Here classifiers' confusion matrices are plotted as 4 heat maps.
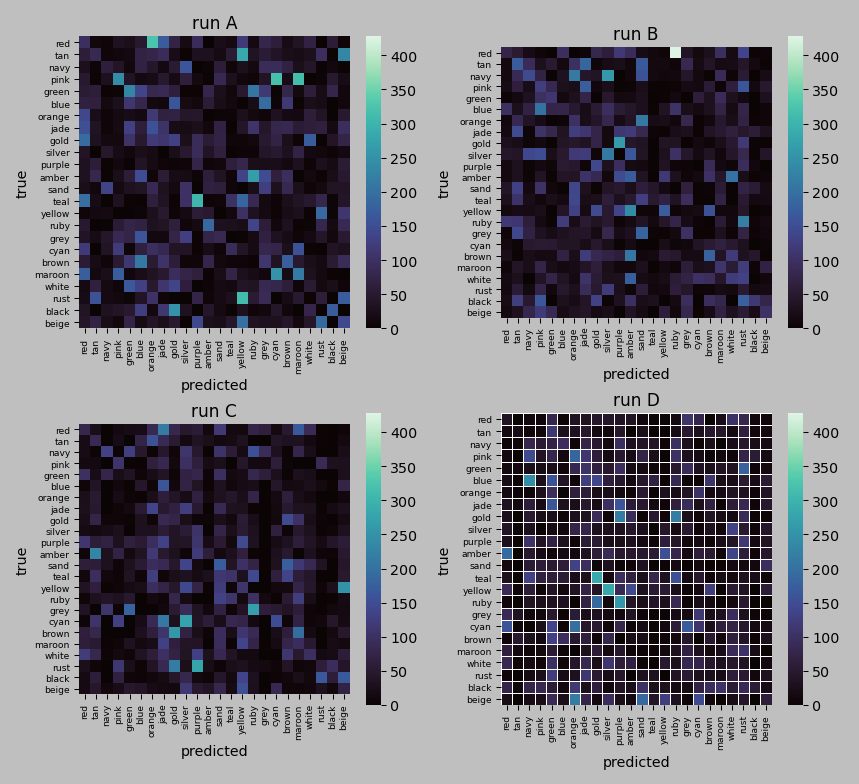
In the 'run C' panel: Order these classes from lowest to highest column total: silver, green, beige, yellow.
green, beige, yellow, silver
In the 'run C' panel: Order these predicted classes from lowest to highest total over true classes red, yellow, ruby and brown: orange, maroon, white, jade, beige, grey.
grey, white, orange, beige, jade, maroon
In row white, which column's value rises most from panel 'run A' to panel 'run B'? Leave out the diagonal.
amber
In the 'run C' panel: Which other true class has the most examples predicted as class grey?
navy
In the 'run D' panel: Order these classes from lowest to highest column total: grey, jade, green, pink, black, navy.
black, pink, grey, navy, jade, green
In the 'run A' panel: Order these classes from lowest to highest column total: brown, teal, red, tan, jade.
teal, tan, brown, jade, red
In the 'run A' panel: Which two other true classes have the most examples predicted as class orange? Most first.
red, jade
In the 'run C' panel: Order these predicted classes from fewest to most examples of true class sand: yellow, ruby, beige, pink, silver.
pink, beige, ruby, yellow, silver
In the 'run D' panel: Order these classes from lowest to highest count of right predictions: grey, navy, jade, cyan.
grey, jade, navy, cyan
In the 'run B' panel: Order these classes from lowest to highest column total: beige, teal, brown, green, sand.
teal, beige, green, brown, sand
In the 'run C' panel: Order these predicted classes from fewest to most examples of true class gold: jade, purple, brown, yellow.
purple, yellow, jade, brown
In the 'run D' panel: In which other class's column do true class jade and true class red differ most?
purple
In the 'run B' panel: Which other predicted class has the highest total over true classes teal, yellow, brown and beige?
amber
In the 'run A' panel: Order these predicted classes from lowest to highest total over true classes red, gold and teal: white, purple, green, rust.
rust, green, white, purple
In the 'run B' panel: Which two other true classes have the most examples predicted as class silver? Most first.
navy, rust
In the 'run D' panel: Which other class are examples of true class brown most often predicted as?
green
